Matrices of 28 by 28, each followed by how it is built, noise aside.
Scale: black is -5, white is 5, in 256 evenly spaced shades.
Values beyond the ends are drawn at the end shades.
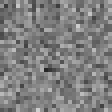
blocks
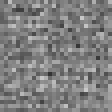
blocks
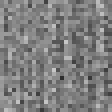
blocks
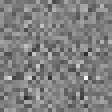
low rank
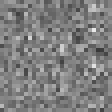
low rank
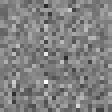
uneven columns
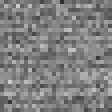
blocks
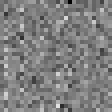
uneven columns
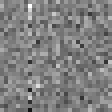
uneven columns
